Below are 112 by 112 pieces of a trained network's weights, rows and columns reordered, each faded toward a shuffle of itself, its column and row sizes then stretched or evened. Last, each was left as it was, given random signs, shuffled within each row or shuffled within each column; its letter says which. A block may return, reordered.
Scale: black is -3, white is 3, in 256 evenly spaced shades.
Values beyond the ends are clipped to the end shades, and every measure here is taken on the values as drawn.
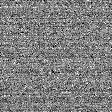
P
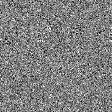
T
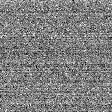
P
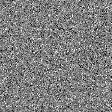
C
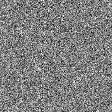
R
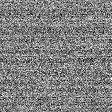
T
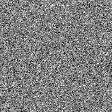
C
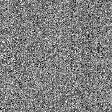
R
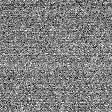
P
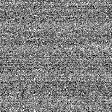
T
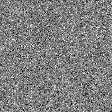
C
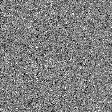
R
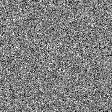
P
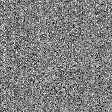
R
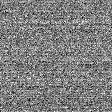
P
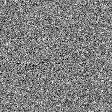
P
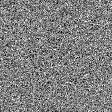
P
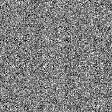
T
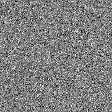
P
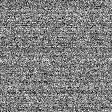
P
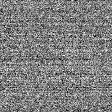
T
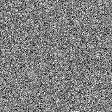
R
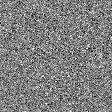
P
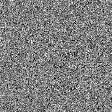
C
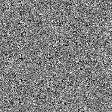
C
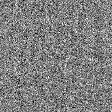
R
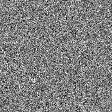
R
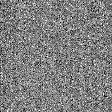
R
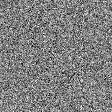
R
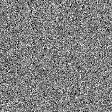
C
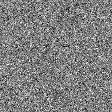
P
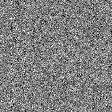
R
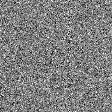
R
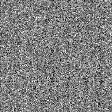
T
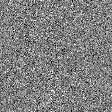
R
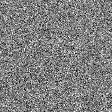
R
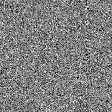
R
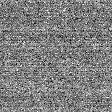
P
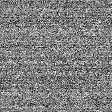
T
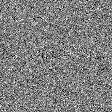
P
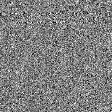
T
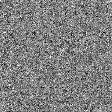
C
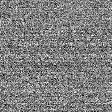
T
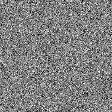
C
